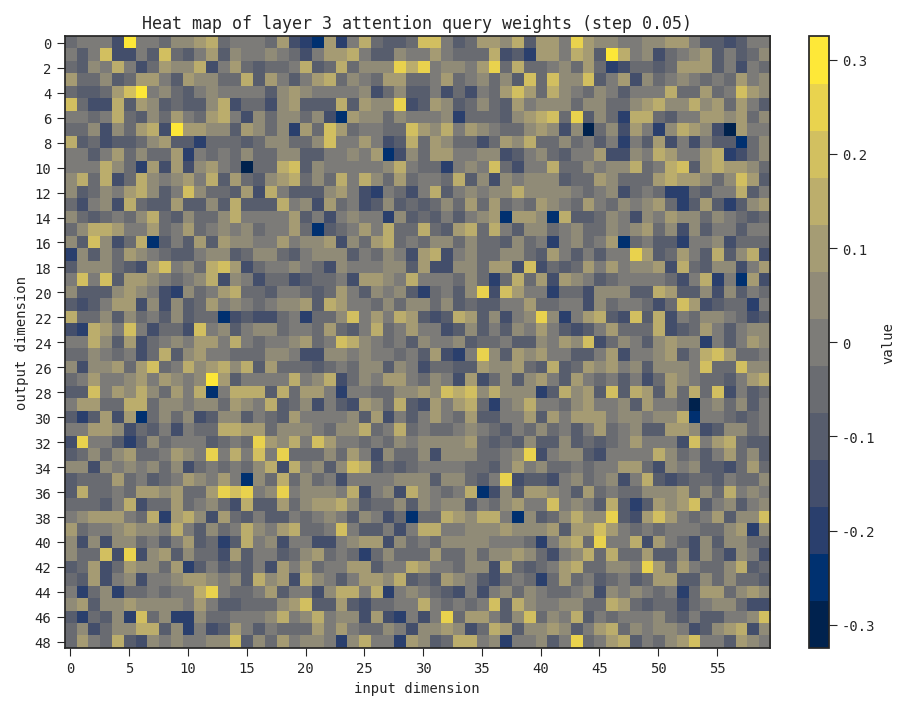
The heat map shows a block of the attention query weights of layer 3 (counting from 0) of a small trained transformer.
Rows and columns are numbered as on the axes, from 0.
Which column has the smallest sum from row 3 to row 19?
47
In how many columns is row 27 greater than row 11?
22
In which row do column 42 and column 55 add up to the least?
7
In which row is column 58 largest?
17
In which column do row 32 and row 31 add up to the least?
5
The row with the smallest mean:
8
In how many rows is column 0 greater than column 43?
14
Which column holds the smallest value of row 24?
54
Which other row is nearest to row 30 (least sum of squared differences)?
41
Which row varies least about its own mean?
31
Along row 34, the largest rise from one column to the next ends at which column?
19
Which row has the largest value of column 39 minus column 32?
18
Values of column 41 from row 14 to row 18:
-0.25 -0.05 -0.2 0.1 -0.05
